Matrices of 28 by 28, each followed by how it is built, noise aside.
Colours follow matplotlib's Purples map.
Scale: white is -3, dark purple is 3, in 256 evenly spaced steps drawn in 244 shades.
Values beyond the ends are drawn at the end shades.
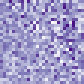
upper triangular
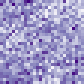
smooth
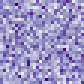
noise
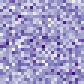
noise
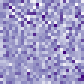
upper triangular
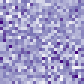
block diagonal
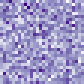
noise
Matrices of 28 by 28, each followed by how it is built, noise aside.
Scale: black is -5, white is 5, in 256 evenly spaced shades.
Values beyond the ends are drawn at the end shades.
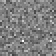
repeating columns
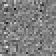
uneven columns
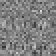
low rank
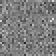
low rank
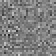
low rank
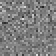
uneven rows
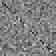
diagonal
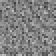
repeating columns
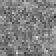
smooth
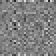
low rank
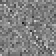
diagonal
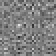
low rank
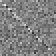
diagonal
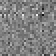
low rank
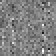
uneven columns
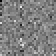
uneven columns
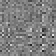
low rank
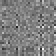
low rank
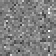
uneven columns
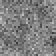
smooth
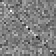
diagonal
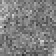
smooth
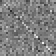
diagonal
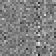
uneven columns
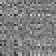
low rank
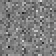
uneven columns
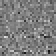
uneven rows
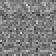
repeating columns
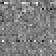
uneven rows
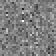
uneven columns
